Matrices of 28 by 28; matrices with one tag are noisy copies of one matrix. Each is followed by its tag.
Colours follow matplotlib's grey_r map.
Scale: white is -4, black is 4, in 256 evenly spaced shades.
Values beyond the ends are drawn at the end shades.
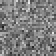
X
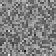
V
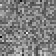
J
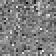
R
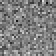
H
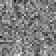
J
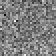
H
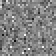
V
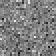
X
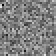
V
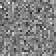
V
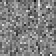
R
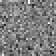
X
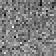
H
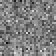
J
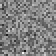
V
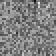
R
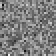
V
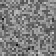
X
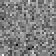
X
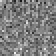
J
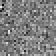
V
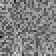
J
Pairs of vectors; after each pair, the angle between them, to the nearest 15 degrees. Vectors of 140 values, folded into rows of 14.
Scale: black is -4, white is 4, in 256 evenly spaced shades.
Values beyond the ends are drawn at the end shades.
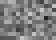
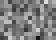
75 degrees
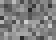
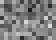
15 degrees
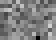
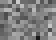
15 degrees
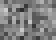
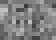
30 degrees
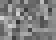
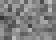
150 degrees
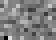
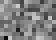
60 degrees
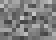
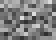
15 degrees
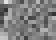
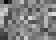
165 degrees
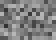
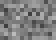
15 degrees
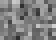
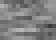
90 degrees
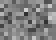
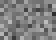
135 degrees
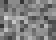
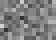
135 degrees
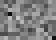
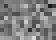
90 degrees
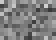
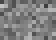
165 degrees
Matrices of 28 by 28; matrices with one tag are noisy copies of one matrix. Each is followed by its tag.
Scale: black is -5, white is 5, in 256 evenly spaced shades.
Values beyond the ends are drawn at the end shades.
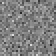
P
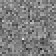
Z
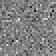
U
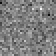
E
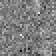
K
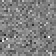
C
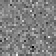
C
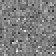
U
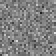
U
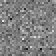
Z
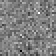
K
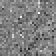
K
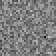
C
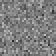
U
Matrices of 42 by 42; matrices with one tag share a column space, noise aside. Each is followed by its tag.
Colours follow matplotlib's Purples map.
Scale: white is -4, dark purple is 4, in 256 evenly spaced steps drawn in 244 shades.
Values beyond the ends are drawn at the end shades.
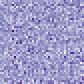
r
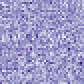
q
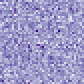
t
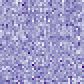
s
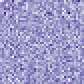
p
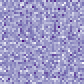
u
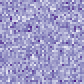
t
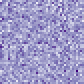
t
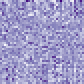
p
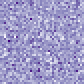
q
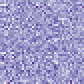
r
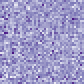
u
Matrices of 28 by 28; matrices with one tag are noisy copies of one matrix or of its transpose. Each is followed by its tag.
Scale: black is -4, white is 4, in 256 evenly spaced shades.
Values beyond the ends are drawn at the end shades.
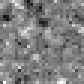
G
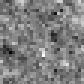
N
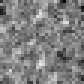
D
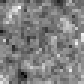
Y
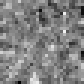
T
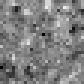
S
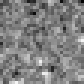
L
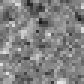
G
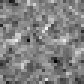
D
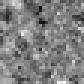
G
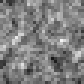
D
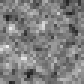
S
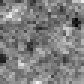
Y
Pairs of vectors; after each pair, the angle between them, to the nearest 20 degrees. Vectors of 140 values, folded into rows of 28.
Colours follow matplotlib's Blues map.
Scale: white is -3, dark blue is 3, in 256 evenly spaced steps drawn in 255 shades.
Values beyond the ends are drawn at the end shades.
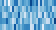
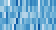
40 degrees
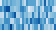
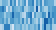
100 degrees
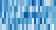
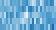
140 degrees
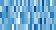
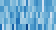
120 degrees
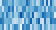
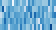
120 degrees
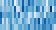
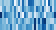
40 degrees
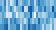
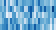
20 degrees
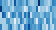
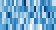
120 degrees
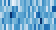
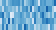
120 degrees
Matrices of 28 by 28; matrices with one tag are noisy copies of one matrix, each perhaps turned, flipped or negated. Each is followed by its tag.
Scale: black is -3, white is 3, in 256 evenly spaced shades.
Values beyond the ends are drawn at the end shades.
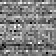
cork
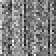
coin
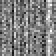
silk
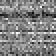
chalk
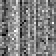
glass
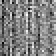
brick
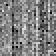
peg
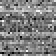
cork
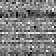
chalk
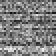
silk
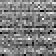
brick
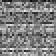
coin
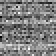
cork
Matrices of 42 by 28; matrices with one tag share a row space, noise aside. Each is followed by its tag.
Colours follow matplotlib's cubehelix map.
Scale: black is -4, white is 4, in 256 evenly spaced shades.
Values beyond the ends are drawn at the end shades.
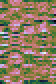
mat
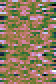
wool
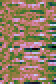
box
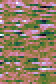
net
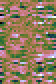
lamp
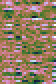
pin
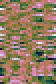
lamp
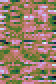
mat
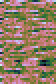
net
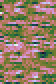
net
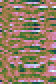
box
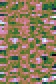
wool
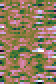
lamp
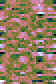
lamp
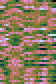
mat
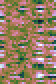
lamp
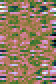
wool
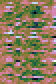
pin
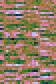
net
